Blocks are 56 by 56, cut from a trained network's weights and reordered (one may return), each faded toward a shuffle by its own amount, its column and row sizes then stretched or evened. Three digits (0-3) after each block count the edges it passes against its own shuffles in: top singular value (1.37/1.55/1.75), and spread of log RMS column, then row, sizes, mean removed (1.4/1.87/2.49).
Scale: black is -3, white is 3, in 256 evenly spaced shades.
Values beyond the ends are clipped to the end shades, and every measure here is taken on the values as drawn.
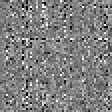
2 3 1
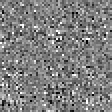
0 2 2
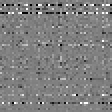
3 1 3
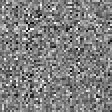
2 2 1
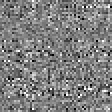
3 1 3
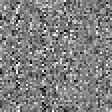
0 3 0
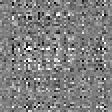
3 3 3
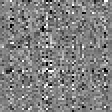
2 3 2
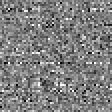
1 0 2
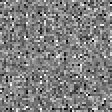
0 2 1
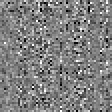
0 3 1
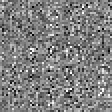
1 2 1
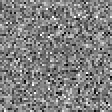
0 0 1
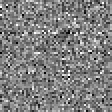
1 1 1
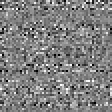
1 1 3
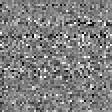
0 1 3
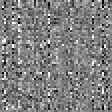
3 3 2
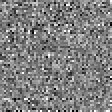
0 0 2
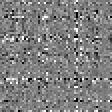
1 3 3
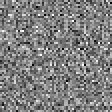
3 0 2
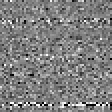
2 0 3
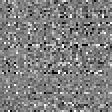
0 2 3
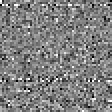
1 1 2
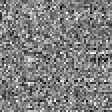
2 1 1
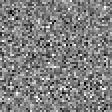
1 1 1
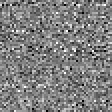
1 0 2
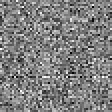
3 0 1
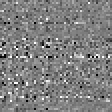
1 2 3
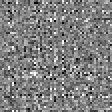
1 2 2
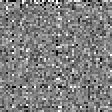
1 2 2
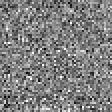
1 1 1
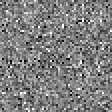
0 0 1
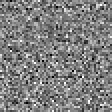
1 0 1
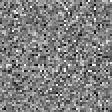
0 1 1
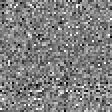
0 0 2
